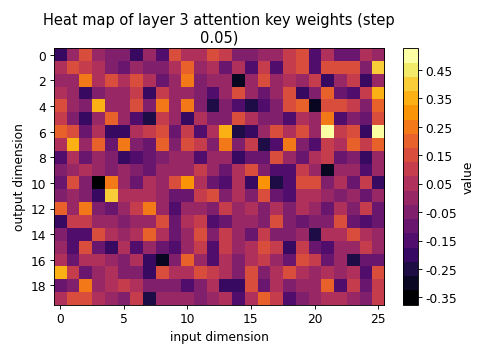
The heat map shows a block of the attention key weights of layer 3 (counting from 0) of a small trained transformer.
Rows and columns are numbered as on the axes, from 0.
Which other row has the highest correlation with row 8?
6
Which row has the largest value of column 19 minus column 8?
16
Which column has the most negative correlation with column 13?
4
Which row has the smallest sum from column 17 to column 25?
9
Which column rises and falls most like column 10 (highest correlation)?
22
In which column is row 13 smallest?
0
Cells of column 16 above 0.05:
8
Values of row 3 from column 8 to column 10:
0.1 0 0
